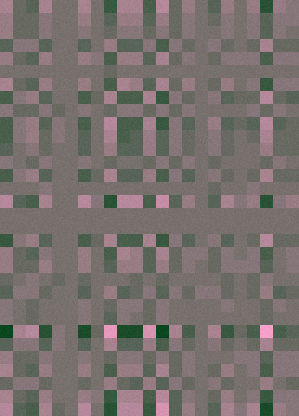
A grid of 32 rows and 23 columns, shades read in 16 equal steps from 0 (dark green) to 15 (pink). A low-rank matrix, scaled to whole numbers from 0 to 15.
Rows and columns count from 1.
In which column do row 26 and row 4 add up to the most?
21
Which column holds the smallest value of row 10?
13
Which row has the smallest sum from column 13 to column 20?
26
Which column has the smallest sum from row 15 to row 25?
9
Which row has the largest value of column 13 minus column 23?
32
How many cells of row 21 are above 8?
6
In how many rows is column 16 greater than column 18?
12
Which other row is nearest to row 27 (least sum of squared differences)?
4
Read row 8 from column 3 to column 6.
9 5 7 7
